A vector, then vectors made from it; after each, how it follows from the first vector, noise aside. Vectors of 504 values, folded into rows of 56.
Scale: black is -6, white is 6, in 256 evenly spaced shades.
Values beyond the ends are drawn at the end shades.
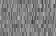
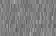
wrapped around, negated, shrunk.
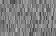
wrapped around.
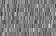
wrapped around, negated.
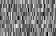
negated, scaled up.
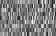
negated, scaled up.
